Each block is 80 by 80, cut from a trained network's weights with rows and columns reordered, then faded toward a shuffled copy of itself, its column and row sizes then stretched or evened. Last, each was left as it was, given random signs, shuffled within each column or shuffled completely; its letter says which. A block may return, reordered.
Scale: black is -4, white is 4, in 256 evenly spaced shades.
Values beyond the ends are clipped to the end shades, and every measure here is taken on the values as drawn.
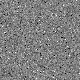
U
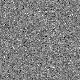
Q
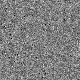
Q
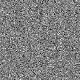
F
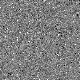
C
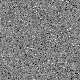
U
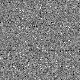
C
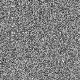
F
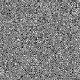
F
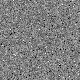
U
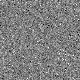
Q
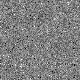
C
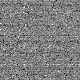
F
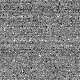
F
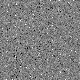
Q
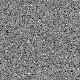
Q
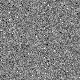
Q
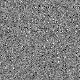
C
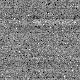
F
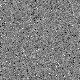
Q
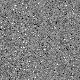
Q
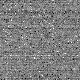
F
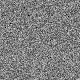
U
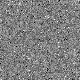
C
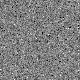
Q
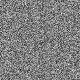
Q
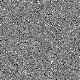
C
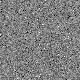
U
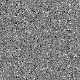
C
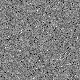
U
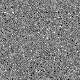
C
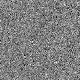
Q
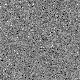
Q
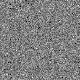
F
